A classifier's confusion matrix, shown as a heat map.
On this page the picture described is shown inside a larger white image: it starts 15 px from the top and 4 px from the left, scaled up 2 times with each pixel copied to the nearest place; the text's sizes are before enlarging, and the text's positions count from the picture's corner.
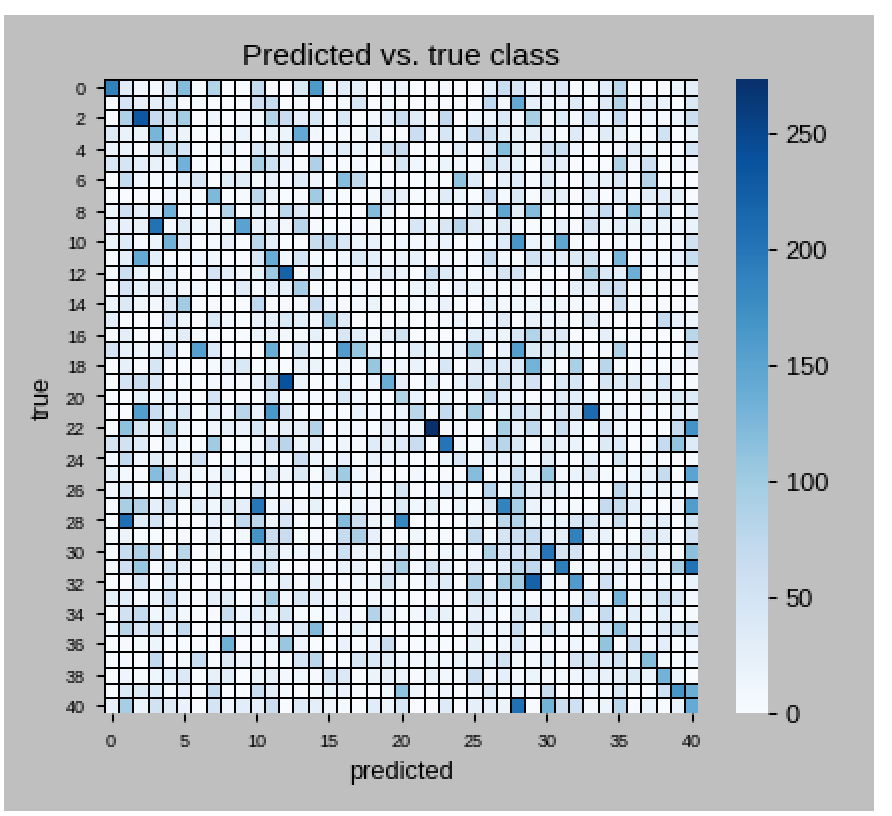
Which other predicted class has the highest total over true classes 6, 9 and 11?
3
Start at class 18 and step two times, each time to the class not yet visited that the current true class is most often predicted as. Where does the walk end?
32
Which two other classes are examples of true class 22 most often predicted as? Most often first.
40, 1
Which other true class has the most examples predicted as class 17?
29
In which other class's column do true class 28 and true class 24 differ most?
20
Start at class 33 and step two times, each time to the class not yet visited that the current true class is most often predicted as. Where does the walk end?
14
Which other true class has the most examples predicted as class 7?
23
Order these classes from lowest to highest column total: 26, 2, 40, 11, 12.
26, 12, 2, 11, 40
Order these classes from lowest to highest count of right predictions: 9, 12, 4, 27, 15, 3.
4, 15, 3, 9, 27, 12
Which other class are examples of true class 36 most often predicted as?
8
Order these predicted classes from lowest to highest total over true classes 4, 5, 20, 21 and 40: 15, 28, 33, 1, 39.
15, 39, 1, 33, 28
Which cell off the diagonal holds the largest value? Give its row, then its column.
19, 12
